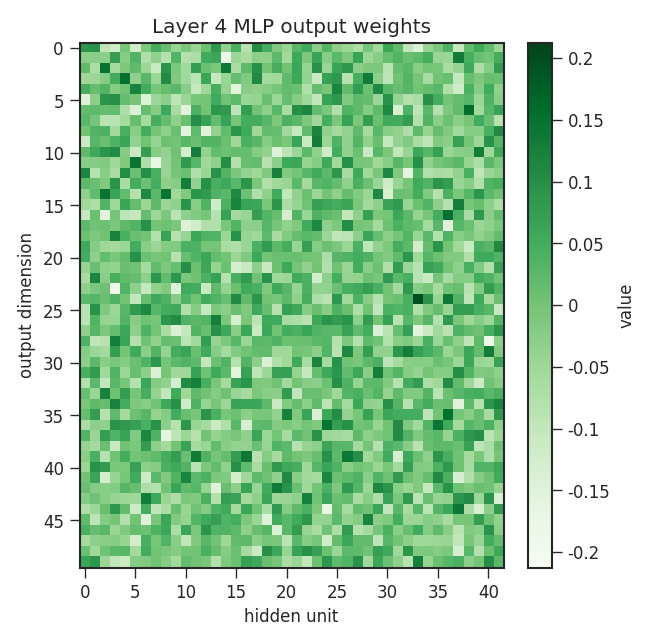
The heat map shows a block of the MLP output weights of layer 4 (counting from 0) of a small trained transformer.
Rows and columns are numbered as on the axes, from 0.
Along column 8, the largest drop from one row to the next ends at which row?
15
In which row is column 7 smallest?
11
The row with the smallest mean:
47
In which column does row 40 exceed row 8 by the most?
10
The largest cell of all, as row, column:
24, 33
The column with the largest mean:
25
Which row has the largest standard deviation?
6
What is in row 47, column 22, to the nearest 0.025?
-0.025
